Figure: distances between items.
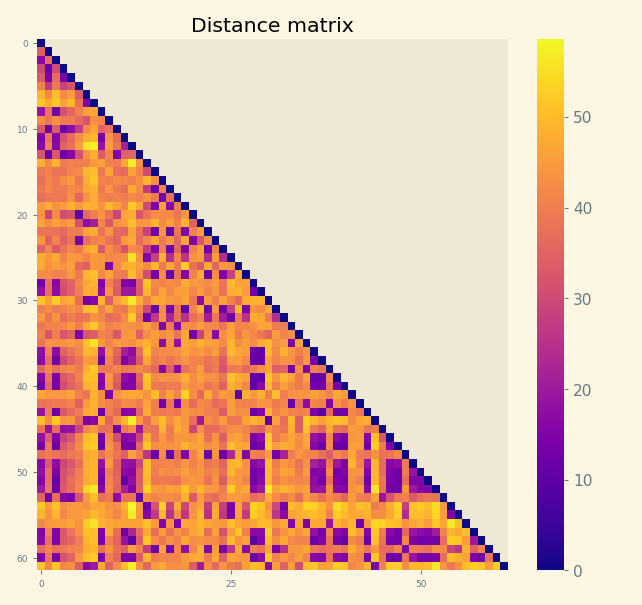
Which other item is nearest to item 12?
58
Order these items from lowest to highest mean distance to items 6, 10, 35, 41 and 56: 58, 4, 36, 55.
4, 58, 36, 55
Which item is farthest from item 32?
12
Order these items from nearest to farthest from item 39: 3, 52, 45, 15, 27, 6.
52, 3, 45, 15, 27, 6
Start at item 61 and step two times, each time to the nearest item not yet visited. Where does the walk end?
30
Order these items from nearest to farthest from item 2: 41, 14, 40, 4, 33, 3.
40, 3, 4, 33, 41, 14
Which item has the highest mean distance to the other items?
7
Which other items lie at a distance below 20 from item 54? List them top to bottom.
14, 25, 32, 55
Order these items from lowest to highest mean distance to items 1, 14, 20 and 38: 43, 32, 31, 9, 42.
32, 42, 31, 9, 43
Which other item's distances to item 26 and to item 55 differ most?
41
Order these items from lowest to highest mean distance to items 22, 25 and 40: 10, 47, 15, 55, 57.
15, 55, 57, 47, 10
